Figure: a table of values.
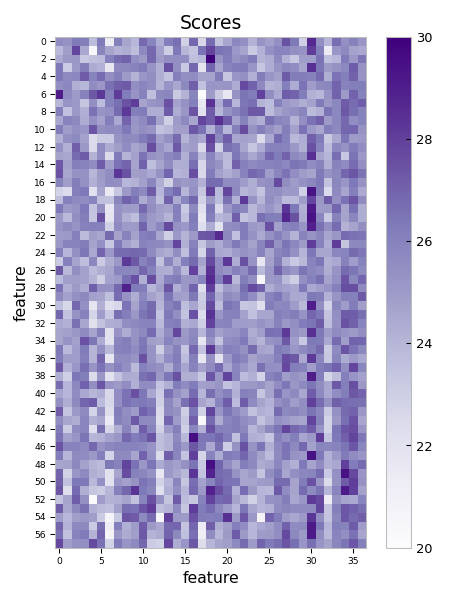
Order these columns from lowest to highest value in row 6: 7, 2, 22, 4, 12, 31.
31, 2, 12, 22, 4, 7
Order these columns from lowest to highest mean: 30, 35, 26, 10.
26, 10, 35, 30
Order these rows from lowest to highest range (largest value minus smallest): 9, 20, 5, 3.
5, 9, 3, 20
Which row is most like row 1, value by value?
52
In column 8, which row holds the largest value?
28
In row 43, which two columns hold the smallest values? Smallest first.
17, 6
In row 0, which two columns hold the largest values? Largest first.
30, 27
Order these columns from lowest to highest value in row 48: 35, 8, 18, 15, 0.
0, 15, 35, 8, 18
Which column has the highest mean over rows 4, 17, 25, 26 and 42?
18
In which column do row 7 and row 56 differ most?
6
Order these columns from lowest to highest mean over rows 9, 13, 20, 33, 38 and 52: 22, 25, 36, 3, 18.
22, 36, 3, 25, 18
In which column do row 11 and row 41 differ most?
4
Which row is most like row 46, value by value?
10
